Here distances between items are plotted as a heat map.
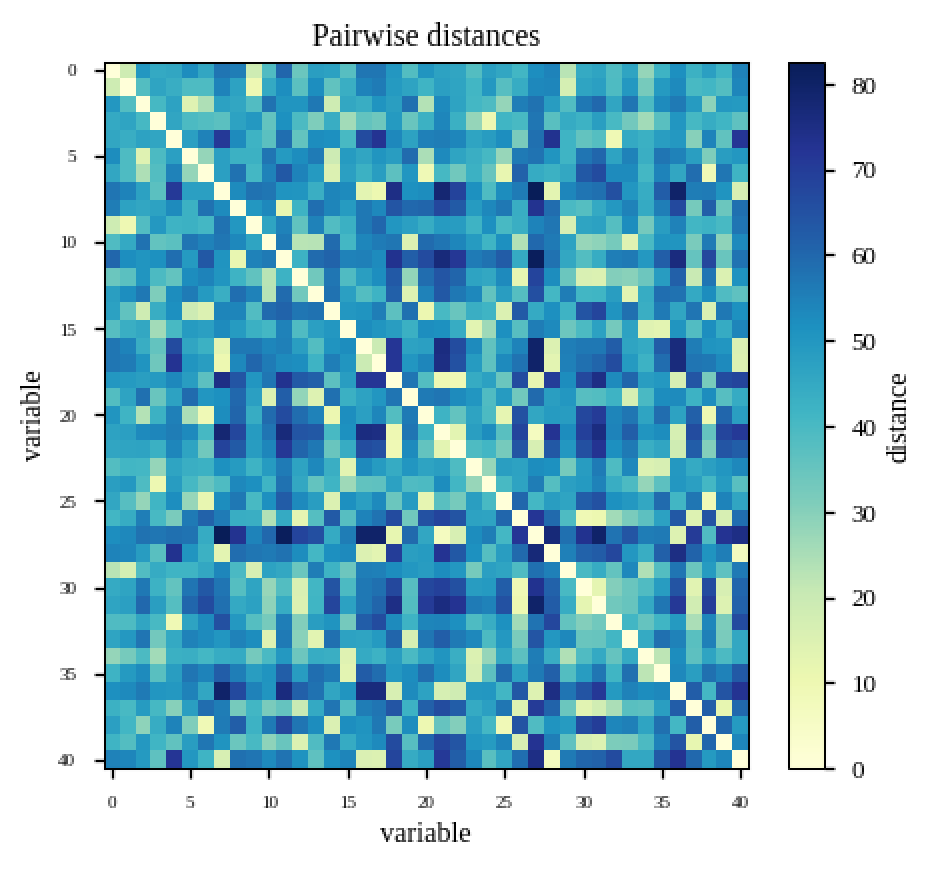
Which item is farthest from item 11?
27
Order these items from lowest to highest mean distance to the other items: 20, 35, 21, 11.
20, 35, 21, 11
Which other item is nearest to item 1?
9
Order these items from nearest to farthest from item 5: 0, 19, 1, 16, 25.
25, 1, 16, 0, 19
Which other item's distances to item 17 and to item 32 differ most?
4
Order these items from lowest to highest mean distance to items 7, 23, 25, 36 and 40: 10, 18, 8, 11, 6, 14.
6, 14, 18, 10, 8, 11
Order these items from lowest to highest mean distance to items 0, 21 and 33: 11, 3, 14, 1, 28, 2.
1, 3, 14, 2, 28, 11
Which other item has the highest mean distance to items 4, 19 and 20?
11
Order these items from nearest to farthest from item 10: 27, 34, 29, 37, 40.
37, 34, 29, 40, 27
